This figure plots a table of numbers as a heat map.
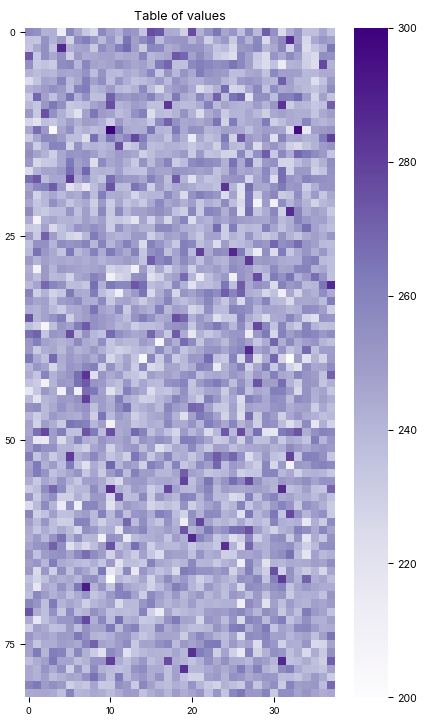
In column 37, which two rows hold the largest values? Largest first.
31, 13
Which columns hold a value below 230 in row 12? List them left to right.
3, 32, 34
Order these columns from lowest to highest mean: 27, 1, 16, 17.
1, 16, 17, 27
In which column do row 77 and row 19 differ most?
17
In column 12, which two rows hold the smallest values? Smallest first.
62, 76
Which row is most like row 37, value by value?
18
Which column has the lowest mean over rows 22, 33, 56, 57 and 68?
26
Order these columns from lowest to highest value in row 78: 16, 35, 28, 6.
35, 16, 6, 28
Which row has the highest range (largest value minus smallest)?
12
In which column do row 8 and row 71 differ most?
0
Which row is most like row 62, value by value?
76
